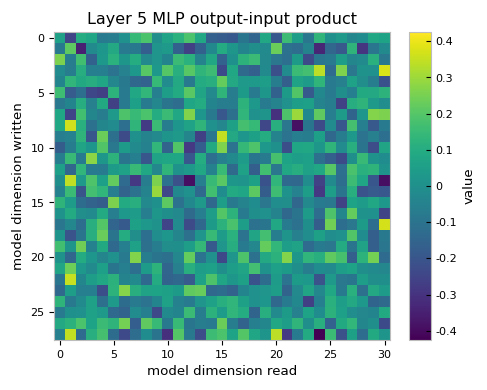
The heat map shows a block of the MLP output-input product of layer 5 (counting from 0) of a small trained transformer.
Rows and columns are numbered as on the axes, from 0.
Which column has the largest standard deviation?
1
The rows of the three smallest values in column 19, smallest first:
8, 13, 14
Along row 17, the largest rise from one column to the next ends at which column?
30
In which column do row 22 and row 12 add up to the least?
18
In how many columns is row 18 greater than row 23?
13
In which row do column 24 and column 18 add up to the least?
22
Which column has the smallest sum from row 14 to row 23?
24
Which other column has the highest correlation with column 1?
20
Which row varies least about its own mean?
21
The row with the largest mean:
7
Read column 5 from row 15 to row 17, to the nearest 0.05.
0.25 -0.05 -0.15
